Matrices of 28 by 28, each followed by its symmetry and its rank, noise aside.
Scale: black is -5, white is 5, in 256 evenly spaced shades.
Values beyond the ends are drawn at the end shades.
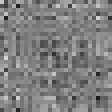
symmetric, rank three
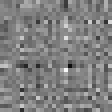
antisymmetric, rank four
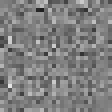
antisymmetric, rank four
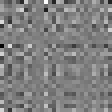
antisymmetric, rank two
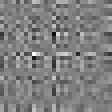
antisymmetric, rank two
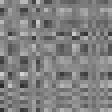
no symmetry, rank two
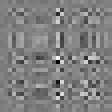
no symmetry, rank two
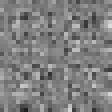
antisymmetric, rank four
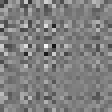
symmetric, rank two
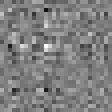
no symmetry, rank three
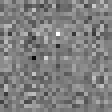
antisymmetric, rank four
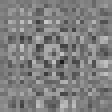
symmetric, rank two
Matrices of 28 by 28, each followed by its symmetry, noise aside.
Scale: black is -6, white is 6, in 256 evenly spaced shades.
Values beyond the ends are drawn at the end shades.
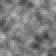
symmetric.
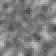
symmetric.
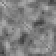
symmetric.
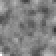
symmetric across the other diagonal.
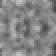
mirrored top to bottom.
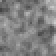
no symmetry.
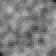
symmetric.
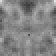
mirrored left to right.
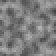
mirrored top to bottom.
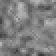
no symmetry.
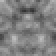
mirrored left to right.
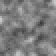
no symmetry.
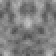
mirrored left to right.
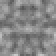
mirrored left to right.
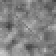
symmetric across the other diagonal.
